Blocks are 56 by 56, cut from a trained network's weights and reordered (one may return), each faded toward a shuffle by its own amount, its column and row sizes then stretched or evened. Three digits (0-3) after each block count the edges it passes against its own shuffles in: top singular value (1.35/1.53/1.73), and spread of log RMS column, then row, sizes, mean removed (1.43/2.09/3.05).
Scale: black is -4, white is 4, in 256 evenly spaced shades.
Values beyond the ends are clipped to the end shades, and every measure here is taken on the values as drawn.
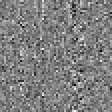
2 2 0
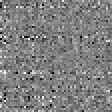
0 2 2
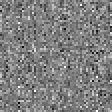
2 2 0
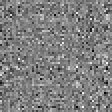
1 2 1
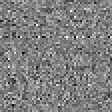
2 1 2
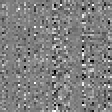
3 3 1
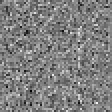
0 2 0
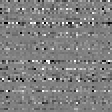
1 1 3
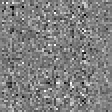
1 2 1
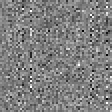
3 2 1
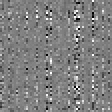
2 3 1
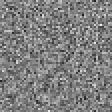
1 0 1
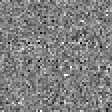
0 1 1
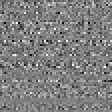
1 0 3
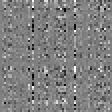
3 3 2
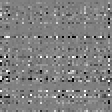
1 2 3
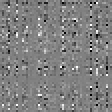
1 3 2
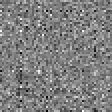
3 2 1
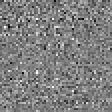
0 1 2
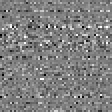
0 0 3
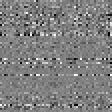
3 1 3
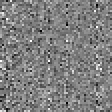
1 2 0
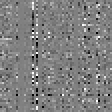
2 3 2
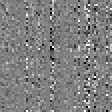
0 3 1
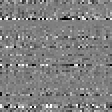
3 1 3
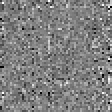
0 2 1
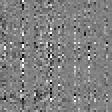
2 3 1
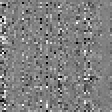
0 3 1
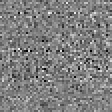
1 1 2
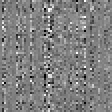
3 3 1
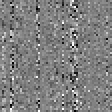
0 3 0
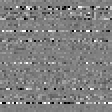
2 0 3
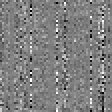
3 3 0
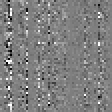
1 3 1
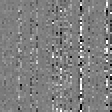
3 3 0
